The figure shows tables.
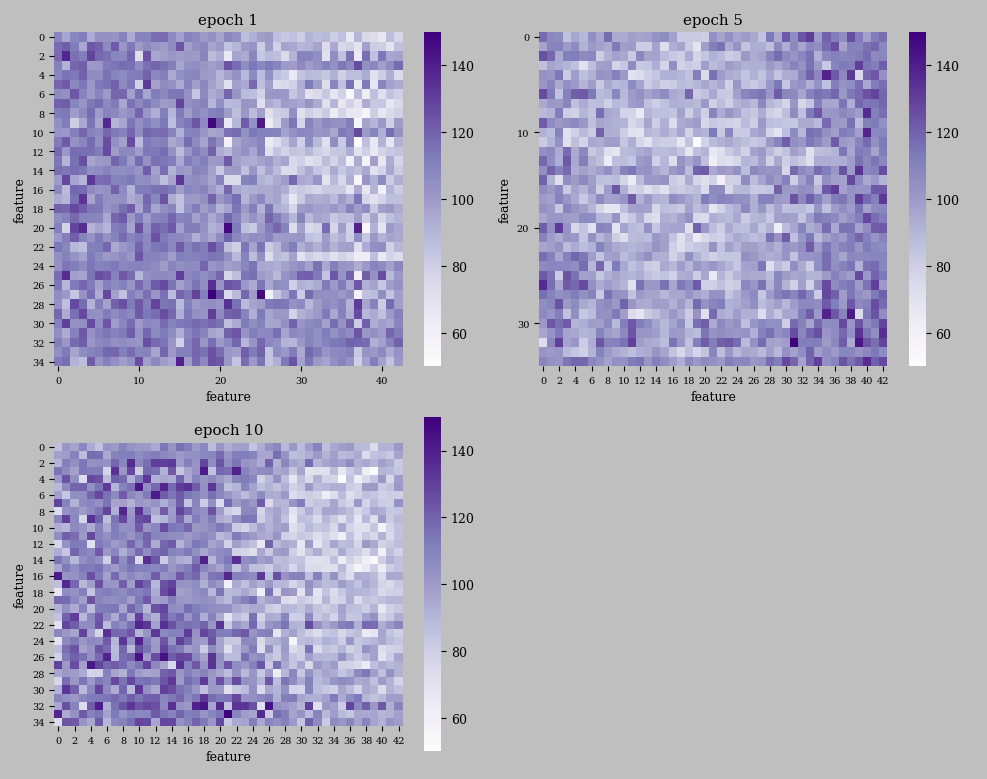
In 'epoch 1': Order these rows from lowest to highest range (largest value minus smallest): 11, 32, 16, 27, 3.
3, 32, 16, 11, 27
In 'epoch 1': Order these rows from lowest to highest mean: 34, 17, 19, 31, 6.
6, 17, 19, 34, 31
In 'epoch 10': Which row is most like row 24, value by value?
8
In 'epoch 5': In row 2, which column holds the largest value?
0
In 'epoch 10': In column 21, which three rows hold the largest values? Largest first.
33, 16, 27
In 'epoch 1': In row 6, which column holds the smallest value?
36
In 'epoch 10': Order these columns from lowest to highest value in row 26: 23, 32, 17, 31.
32, 31, 17, 23
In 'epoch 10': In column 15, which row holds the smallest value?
3
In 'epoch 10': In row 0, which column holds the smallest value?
39
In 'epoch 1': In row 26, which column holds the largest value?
19
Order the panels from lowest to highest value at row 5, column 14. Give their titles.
epoch 5, epoch 1, epoch 10
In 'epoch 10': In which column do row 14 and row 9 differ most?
10
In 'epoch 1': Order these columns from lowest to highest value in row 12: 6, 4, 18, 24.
24, 18, 4, 6
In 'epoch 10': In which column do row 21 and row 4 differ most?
35
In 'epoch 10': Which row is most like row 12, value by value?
18
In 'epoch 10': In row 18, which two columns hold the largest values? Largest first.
14, 13
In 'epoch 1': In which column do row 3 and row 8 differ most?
37
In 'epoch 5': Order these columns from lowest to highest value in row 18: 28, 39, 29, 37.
28, 29, 37, 39
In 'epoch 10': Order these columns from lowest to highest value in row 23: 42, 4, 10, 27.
27, 42, 10, 4
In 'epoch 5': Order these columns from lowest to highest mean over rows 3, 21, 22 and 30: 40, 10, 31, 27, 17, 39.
17, 10, 27, 31, 40, 39
